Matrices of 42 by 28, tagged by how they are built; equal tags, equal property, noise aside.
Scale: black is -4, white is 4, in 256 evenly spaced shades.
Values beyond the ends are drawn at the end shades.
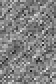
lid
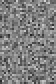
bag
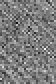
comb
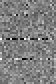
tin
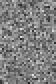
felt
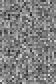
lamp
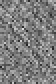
comb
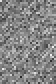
lid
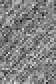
lid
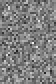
felt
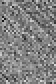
comb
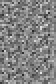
lamp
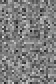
bag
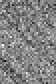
comb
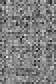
bag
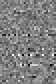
tin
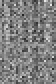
bag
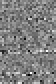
tin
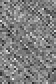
comb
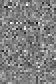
tin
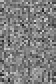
bag
